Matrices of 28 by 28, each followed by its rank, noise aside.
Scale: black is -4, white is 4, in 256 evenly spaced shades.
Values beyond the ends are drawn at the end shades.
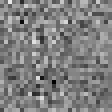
six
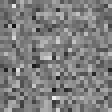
six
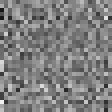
four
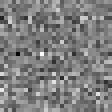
six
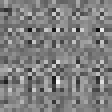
two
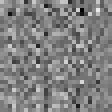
four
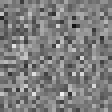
six
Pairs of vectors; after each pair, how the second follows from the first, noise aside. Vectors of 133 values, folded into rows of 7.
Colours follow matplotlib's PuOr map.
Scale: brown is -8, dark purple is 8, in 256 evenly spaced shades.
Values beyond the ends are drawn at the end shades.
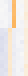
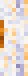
wrapped around, scaled up.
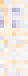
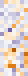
reversed, negated, scaled up.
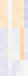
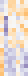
reversed, negated, scaled up.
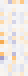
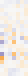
negated, partly zeroed.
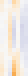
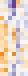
reversed, negated, scaled up.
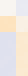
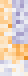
reversed, scaled up.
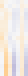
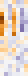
wrapped around, negated, scaled up.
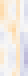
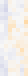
wrapped around, shrunk.
